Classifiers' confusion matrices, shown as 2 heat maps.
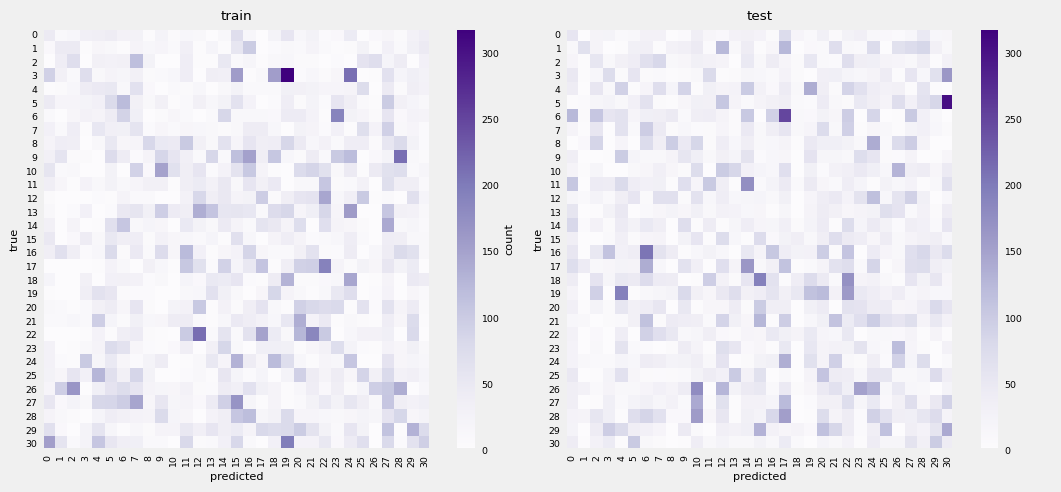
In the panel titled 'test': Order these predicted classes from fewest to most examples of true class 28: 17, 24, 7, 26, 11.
11, 26, 7, 24, 17
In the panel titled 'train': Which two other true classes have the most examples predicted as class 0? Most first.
30, 3
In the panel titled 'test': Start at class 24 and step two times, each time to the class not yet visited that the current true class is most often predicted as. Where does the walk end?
14
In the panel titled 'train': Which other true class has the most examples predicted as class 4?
25
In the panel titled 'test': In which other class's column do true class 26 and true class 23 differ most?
10
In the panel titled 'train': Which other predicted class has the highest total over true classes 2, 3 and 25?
19
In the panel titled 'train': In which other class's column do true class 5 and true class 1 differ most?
6
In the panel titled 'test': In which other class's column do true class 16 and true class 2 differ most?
6
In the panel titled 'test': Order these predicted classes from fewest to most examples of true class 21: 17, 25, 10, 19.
19, 10, 25, 17
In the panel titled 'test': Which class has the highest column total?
17
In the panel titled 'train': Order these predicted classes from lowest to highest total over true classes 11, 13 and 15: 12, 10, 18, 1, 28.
1, 10, 28, 18, 12
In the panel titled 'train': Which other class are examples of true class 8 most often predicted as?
11
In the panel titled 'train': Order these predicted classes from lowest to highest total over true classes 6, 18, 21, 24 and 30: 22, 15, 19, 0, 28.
28, 22, 0, 15, 19
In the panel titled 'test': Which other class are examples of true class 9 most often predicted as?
4
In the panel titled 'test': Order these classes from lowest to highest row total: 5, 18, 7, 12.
7, 12, 5, 18
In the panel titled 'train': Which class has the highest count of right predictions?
29
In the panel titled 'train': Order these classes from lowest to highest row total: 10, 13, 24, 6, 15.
15, 6, 24, 10, 13
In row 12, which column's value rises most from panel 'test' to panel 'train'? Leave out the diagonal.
22
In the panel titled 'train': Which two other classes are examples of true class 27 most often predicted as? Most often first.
15, 7
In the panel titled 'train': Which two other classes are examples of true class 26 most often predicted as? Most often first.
2, 28
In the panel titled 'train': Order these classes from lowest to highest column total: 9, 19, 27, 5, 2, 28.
2, 9, 28, 5, 19, 27
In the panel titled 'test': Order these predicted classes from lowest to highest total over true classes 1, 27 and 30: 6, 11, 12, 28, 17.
11, 6, 28, 12, 17
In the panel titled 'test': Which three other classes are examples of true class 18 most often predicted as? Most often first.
15, 22, 11
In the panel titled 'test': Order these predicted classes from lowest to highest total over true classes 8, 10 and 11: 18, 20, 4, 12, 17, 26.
18, 20, 4, 17, 12, 26
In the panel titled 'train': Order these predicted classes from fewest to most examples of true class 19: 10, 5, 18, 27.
10, 27, 5, 18
